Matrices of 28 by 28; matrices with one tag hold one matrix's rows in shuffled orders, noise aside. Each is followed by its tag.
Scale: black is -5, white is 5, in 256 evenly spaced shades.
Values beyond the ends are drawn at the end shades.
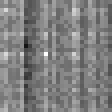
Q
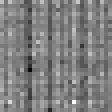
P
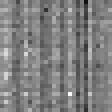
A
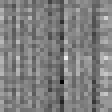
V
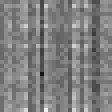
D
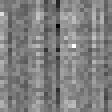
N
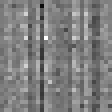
D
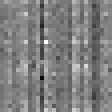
D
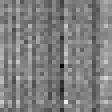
V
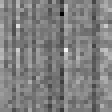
V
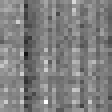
Q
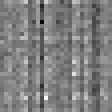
D
